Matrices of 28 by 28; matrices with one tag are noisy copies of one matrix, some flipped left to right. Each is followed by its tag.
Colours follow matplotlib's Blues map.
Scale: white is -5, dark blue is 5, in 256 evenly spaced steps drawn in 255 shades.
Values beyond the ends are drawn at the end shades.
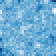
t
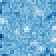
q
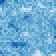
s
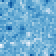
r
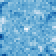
q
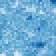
s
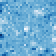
q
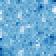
t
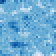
s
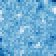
t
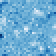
q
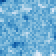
s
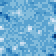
q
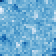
t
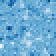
r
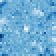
q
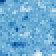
s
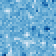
r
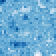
s
